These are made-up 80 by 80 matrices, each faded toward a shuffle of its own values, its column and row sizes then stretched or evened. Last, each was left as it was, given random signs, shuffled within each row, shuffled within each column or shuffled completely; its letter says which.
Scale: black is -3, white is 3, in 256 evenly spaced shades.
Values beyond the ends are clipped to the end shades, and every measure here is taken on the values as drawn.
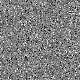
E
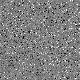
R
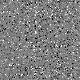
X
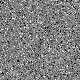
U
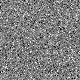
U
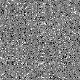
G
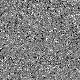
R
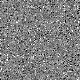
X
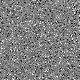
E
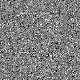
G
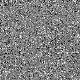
X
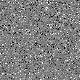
R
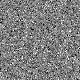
U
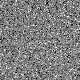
U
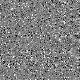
G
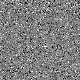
R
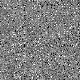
G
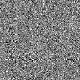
G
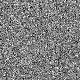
U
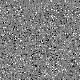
X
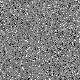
E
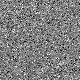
U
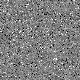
R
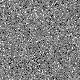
U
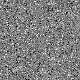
E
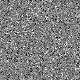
X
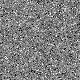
U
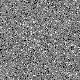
E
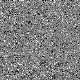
X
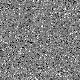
R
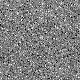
U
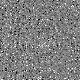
G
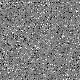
R
